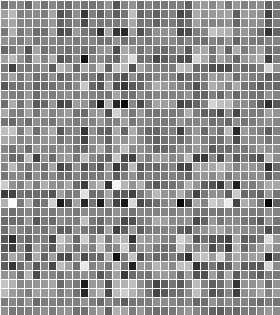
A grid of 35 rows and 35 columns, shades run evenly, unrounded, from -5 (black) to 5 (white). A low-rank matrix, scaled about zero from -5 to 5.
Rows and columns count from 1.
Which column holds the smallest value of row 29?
15
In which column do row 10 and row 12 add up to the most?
27
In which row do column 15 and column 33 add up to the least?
12
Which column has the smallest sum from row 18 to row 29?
16
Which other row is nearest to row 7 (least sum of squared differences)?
2
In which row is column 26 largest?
29
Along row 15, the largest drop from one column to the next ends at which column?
30
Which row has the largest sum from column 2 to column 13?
21
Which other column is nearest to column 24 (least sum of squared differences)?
9
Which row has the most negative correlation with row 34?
17
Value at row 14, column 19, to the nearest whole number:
0
